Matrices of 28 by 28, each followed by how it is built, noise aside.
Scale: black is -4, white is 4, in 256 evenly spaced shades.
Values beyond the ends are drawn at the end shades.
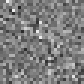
block diagonal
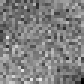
smooth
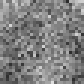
smooth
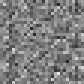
repeating rows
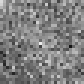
smooth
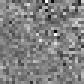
upper triangular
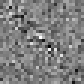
banded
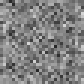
repeating rows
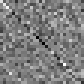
diagonal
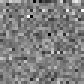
uneven rows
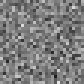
noise
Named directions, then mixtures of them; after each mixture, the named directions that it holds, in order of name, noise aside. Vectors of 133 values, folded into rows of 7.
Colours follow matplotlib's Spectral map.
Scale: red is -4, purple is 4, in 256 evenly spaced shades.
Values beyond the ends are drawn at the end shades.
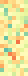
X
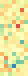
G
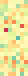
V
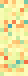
G, V, X.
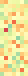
G, V.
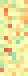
X.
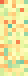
G, V, X.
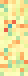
G, V, X.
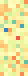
V.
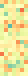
G, V, X.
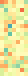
G, V, X.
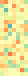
G, V, X.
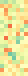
X.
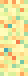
G, X.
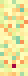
G, V, X.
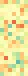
G, V.
